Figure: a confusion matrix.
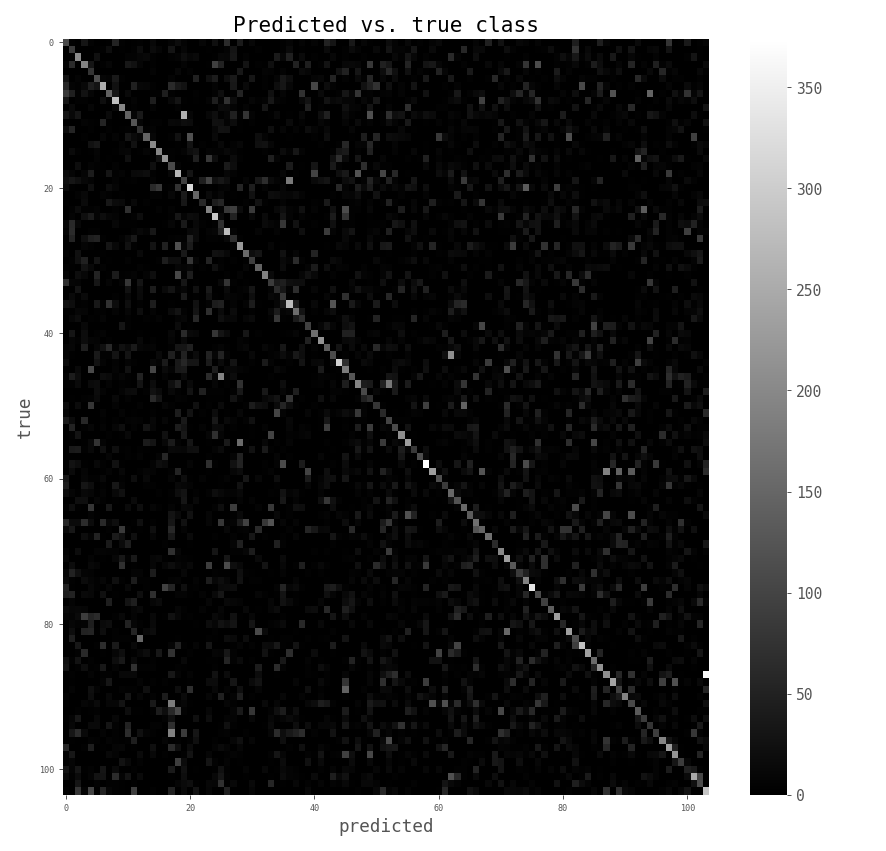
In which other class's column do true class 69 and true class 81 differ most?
71
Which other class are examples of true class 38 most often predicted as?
34
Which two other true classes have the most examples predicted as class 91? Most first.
59, 65
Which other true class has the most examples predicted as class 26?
72
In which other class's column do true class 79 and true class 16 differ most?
92
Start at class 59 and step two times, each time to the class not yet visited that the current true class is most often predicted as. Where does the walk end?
103
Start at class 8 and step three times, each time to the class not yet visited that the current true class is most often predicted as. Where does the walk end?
33
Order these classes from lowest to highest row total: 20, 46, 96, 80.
80, 96, 46, 20
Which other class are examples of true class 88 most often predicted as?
98
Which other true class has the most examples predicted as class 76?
3
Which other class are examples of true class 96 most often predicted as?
52
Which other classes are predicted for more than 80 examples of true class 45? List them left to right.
4, 14, 71
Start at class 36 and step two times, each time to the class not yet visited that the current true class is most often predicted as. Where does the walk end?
62
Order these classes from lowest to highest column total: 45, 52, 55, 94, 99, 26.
99, 94, 55, 26, 52, 45
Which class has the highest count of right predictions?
58
